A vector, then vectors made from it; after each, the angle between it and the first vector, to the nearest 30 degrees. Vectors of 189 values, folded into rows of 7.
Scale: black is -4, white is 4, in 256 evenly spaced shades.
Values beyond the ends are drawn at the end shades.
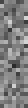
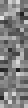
120 degrees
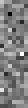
90 degrees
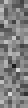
60 degrees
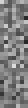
120 degrees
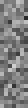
150 degrees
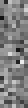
90 degrees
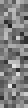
150 degrees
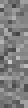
90 degrees
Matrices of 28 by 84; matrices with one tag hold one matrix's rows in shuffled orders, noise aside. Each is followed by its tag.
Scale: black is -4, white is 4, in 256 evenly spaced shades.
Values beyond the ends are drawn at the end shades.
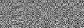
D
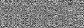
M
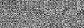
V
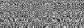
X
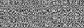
X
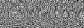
D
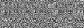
M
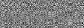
M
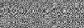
X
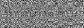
M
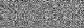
X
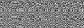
D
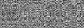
V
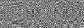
D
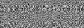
X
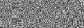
D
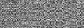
V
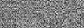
V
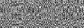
D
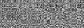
V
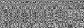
M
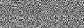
D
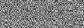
M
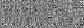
M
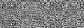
V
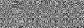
D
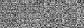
V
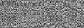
V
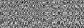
X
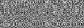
X
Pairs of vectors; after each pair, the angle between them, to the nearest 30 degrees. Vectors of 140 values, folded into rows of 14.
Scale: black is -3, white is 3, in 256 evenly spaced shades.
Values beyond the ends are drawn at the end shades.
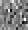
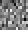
150 degrees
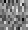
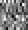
150 degrees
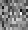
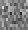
150 degrees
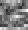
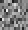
90 degrees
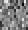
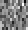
150 degrees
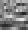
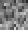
120 degrees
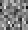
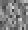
120 degrees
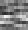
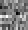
60 degrees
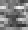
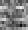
30 degrees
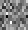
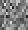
30 degrees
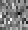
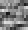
90 degrees
